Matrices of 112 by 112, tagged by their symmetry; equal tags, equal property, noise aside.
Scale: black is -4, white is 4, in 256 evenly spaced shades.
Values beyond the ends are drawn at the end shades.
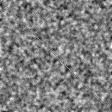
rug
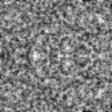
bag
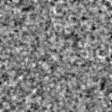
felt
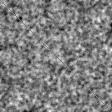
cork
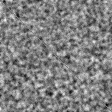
rug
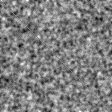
rug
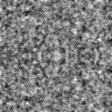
bag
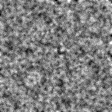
felt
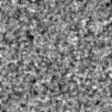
rug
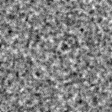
felt
